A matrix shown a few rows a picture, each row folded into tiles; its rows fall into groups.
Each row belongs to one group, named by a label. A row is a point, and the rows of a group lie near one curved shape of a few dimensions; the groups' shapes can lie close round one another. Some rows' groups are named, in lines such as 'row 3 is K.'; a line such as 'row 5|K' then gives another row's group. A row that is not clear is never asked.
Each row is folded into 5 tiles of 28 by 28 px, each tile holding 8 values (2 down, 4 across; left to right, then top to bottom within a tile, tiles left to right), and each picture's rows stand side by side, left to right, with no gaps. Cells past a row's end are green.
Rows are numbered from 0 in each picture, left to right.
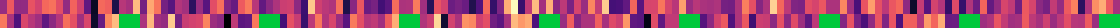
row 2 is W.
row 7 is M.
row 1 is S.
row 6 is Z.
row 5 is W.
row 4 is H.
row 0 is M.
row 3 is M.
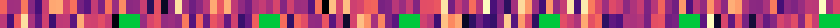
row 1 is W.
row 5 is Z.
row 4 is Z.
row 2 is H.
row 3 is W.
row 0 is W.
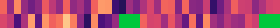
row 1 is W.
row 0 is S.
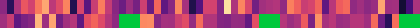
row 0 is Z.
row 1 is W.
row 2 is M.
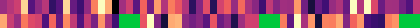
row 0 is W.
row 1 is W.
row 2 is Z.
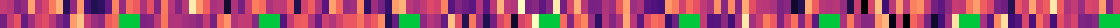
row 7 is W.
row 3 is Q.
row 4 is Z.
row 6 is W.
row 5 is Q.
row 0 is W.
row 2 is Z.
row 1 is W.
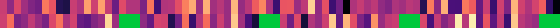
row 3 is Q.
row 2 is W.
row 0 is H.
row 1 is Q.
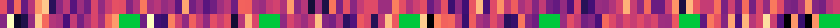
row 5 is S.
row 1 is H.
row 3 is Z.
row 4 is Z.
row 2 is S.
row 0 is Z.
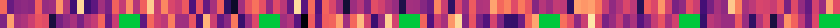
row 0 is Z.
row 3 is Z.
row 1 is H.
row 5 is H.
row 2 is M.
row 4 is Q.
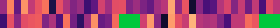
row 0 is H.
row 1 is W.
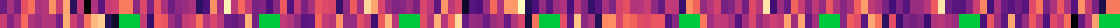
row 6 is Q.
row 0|Z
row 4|Z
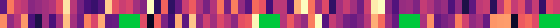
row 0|Z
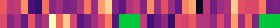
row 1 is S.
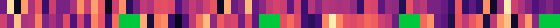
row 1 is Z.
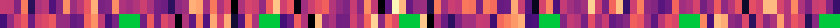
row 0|M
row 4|W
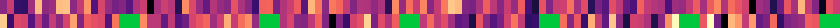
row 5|W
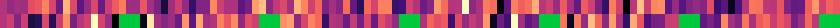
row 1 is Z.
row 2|W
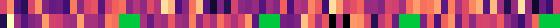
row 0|Z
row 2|W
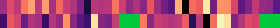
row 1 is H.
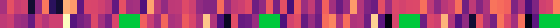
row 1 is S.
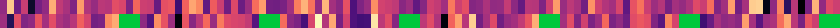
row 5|W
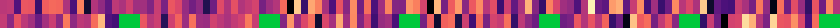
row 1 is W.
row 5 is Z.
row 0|Z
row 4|W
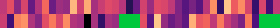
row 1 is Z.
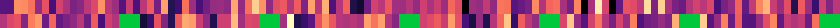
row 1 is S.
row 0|Q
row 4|W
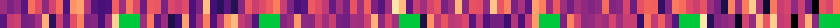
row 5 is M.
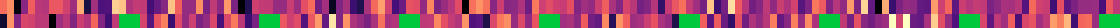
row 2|W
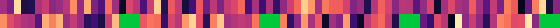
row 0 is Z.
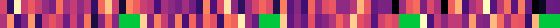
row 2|M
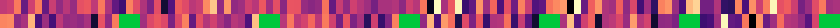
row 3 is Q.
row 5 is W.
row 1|W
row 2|S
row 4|Q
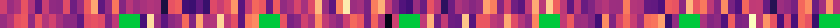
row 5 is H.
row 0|M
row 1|Z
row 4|Z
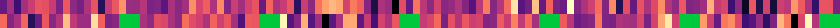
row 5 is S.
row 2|M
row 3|M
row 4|S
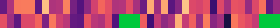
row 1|Q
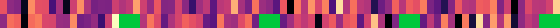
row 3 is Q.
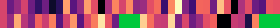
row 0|M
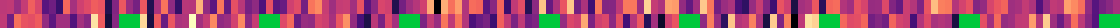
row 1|Z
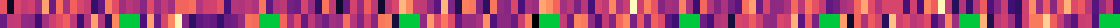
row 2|M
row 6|Z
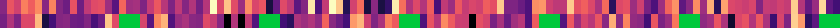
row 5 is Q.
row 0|Z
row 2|W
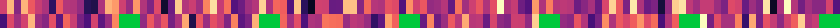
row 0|H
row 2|Z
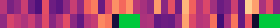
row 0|M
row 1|Q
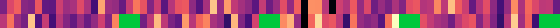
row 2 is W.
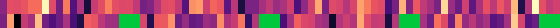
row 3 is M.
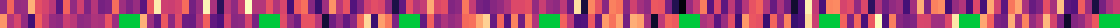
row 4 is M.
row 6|Q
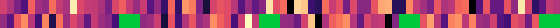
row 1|M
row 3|W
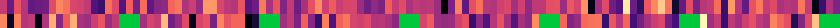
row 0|Z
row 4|W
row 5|M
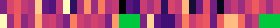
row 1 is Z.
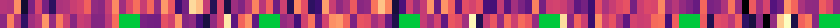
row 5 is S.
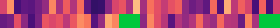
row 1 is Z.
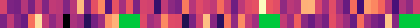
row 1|M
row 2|Z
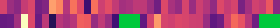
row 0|W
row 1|M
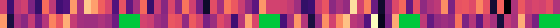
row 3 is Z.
